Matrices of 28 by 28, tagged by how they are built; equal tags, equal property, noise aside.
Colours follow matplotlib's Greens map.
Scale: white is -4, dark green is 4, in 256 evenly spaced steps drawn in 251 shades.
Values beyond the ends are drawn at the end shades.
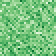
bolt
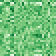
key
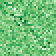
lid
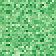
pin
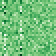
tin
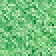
bolt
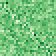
lid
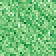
bolt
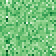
tin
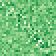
lid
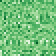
key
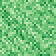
bolt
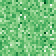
tin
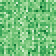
pin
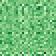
key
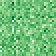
key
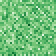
bolt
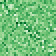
lid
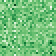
tin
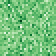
tin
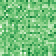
key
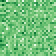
key
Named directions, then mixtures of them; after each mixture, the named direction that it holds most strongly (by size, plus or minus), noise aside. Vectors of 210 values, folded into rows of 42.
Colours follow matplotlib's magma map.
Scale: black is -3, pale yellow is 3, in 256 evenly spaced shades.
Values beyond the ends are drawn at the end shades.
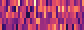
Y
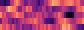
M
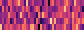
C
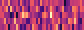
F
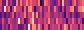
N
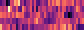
M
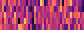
N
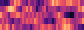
M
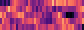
M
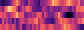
M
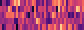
Y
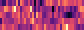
M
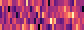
C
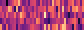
Y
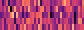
F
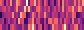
N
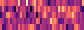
Y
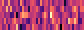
F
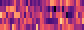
M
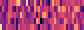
C
